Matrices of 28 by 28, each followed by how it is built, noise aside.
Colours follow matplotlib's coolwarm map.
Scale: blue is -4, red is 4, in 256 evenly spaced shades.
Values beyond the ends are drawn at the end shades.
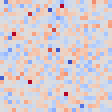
sparse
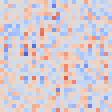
low rank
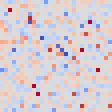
sparse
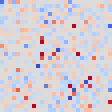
sparse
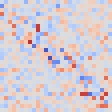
banded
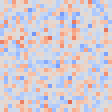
blocks
